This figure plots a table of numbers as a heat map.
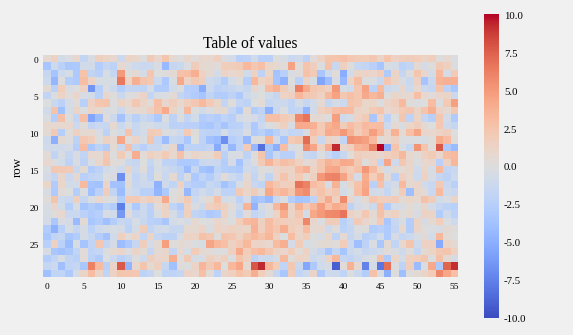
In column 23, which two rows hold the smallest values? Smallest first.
12, 11
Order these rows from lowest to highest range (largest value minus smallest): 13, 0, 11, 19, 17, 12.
0, 13, 19, 17, 11, 12
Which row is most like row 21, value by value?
16
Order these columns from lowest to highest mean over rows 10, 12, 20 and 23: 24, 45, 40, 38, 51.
24, 51, 40, 38, 45
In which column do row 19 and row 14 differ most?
30
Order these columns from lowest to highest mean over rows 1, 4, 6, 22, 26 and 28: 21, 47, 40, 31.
40, 47, 21, 31
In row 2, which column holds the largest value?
10
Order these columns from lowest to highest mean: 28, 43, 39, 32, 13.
13, 28, 32, 43, 39
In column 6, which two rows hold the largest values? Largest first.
28, 29
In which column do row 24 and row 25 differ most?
53
